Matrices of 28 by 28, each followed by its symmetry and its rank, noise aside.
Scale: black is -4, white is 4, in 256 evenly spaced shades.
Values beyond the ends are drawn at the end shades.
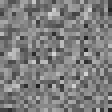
symmetric, rank six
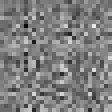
no symmetry, rank six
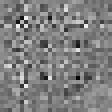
symmetric, rank four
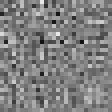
no symmetry, rank four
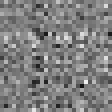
antisymmetric, rank four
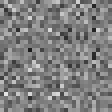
antisymmetric, rank six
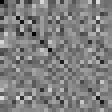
symmetric, rank four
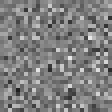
no symmetry, rank six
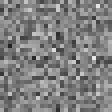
no symmetry, rank six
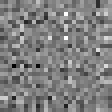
antisymmetric, rank six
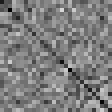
symmetric, rank six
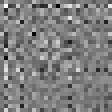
symmetric, rank three
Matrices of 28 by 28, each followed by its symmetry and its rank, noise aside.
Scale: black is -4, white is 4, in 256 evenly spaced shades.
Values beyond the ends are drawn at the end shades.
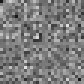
symmetric, rank six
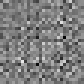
symmetric, rank five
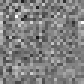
no symmetry, rank six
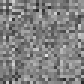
no symmetry, rank seven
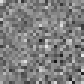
symmetric, rank five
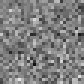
no symmetry, rank seven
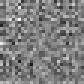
no symmetry, rank six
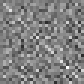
symmetric, rank seven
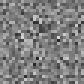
antisymmetric, rank six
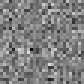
no symmetry, rank five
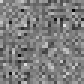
symmetric, rank seven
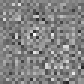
symmetric, rank six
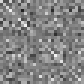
symmetric, rank five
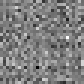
antisymmetric, rank six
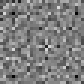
symmetric, rank six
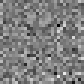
no symmetry, rank seven
